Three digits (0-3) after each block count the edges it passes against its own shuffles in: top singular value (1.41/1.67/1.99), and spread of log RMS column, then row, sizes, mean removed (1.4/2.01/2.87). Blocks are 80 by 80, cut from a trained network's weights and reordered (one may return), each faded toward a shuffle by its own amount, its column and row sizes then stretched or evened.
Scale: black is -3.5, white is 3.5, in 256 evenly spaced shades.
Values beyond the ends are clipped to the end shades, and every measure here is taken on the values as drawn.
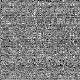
2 1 1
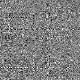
1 2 2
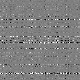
2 1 3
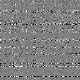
2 2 3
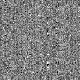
2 1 0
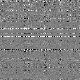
3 1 3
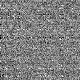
2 1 1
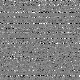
1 0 3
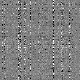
2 3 1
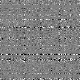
2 2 3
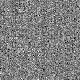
1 0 0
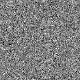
0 1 1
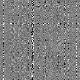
3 3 1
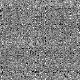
1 2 1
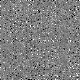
0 2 1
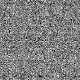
1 2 0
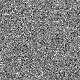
1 0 0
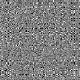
3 2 2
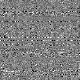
0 1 3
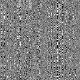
2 3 1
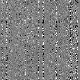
3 3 0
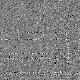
0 1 2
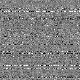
3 0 3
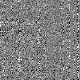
0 3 1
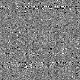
1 1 2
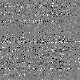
1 2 3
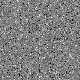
0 0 0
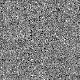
0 1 1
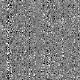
0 3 1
